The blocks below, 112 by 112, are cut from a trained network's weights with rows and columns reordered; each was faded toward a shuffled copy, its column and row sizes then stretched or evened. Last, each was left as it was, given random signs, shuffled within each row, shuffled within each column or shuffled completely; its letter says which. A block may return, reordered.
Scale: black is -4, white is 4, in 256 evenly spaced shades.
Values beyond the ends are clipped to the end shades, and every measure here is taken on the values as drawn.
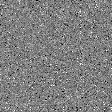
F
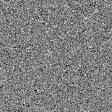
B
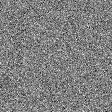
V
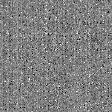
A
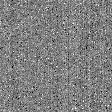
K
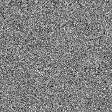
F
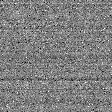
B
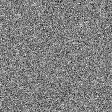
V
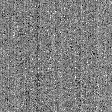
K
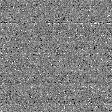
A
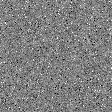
V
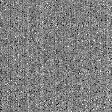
A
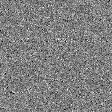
B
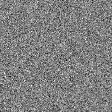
F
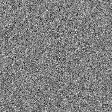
K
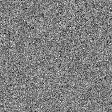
K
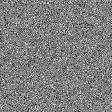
B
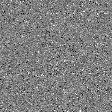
F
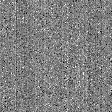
K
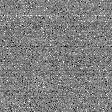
B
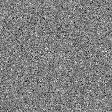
B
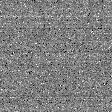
B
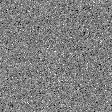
V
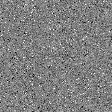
K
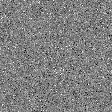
V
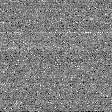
B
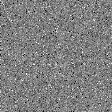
F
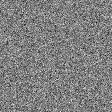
V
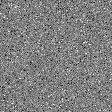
V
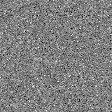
B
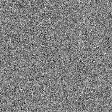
F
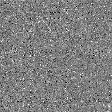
F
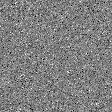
V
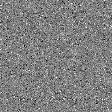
F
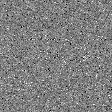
B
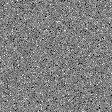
V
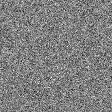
B
